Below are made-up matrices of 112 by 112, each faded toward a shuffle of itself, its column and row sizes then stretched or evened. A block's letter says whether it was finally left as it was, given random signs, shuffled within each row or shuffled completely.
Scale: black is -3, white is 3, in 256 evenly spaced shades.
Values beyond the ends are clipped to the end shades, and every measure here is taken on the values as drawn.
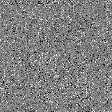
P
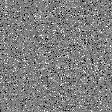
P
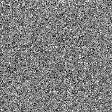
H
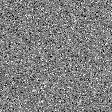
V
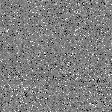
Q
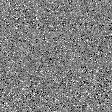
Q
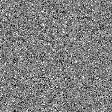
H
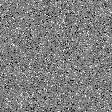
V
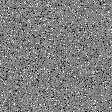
V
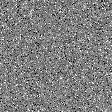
V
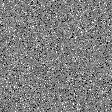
V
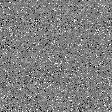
H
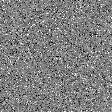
Q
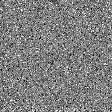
Q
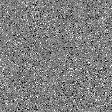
P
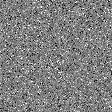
V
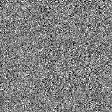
P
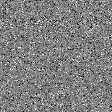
Q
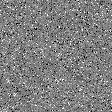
V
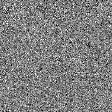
H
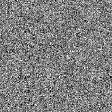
P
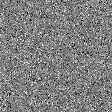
V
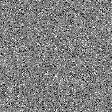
P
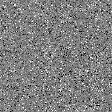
H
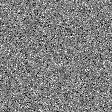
V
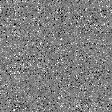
P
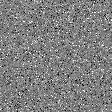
V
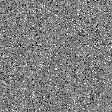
P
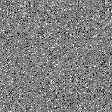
P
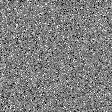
V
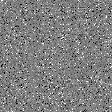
P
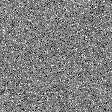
V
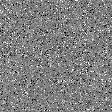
H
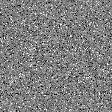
Q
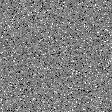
V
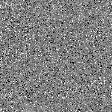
H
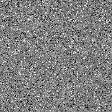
H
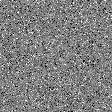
V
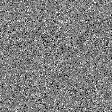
H
